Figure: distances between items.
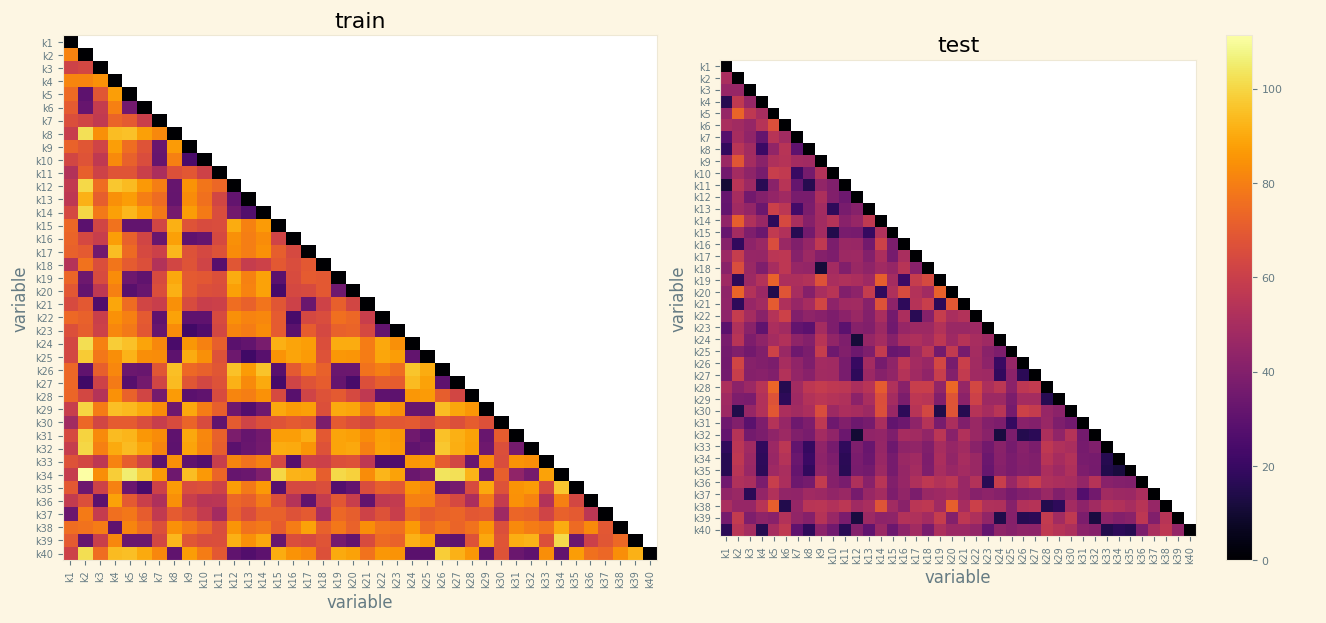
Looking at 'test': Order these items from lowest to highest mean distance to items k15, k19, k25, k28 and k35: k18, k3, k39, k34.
k34, k3, k39, k18
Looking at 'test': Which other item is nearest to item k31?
k25
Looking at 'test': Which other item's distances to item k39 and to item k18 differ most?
k9
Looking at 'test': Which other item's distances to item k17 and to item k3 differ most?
k22
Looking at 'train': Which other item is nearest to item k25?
k13
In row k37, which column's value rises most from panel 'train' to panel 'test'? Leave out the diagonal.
k1
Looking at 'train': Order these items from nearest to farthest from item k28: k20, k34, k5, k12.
k20, k5, k12, k34
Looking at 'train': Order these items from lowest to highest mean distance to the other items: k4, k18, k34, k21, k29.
k18, k21, k29, k34, k4
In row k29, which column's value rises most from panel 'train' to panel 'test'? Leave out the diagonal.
k14
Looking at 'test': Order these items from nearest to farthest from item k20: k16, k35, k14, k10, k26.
k14, k26, k35, k10, k16
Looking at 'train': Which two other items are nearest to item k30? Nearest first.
k11, k18
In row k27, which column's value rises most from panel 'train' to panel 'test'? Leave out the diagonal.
k2
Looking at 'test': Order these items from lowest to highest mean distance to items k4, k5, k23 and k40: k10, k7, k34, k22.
k34, k7, k10, k22
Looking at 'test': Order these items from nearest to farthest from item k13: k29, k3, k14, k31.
k31, k3, k29, k14
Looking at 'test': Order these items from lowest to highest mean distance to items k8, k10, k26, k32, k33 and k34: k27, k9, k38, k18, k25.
k27, k25, k18, k9, k38
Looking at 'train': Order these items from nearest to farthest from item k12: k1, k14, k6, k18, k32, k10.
k32, k14, k1, k18, k10, k6
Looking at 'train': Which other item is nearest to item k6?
k35
